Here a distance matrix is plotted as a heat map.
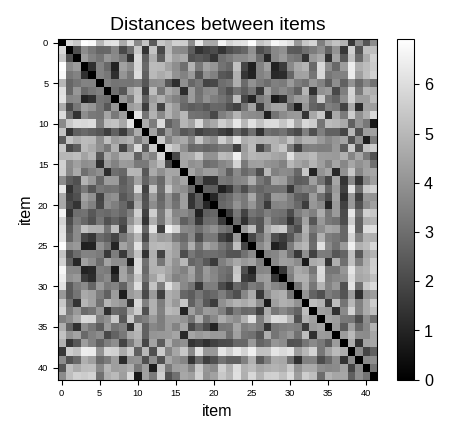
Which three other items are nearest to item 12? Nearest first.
40, 38, 0
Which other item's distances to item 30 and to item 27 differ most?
32
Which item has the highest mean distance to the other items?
0
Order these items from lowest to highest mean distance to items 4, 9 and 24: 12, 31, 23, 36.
36, 31, 23, 12
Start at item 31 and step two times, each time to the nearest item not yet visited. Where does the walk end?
39
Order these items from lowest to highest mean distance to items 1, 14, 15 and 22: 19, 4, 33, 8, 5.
5, 19, 8, 4, 33
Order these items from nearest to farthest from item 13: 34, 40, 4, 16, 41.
34, 16, 4, 40, 41
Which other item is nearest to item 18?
21
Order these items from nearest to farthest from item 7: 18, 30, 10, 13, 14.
18, 30, 14, 13, 10
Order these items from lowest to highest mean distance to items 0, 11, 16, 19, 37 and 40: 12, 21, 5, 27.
5, 12, 21, 27
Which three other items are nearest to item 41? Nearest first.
10, 14, 38
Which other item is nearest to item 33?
16
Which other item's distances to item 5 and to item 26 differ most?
15
